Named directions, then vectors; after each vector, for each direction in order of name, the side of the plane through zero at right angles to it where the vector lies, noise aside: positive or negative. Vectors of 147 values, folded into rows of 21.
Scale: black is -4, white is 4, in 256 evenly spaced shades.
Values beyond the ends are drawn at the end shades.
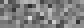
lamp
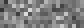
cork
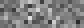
positive, positive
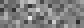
positive, positive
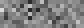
negative, negative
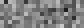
positive, negative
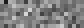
positive, negative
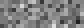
positive, positive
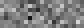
negative, negative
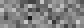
negative, negative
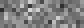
positive, positive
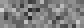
negative, negative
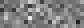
positive, positive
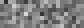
positive, negative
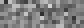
positive, negative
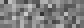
positive, negative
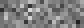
positive, positive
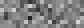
negative, negative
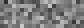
positive, negative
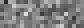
positive, negative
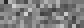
positive, negative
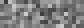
positive, negative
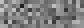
negative, negative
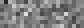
positive, negative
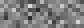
negative, negative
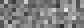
negative, positive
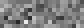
negative, negative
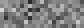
negative, negative
